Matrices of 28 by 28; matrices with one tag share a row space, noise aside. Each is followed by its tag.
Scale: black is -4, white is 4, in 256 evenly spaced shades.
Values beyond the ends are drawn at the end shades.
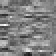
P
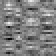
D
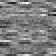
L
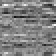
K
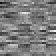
L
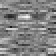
L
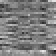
L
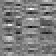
D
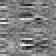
P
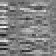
P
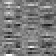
D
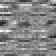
L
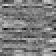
K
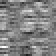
P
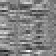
P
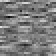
L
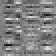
D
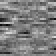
L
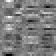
D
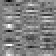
D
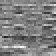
K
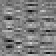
D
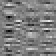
D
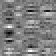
D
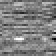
K
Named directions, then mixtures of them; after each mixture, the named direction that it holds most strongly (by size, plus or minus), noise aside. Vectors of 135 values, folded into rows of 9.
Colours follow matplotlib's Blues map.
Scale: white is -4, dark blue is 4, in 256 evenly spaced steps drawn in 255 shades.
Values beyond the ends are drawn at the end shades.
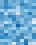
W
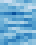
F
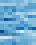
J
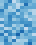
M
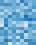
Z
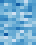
F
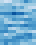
F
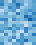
M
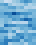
F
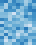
M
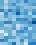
W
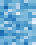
W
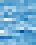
J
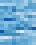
J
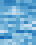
F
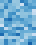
M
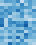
Z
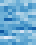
J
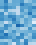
W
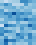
F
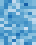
M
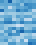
F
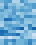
J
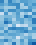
W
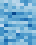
F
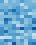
W
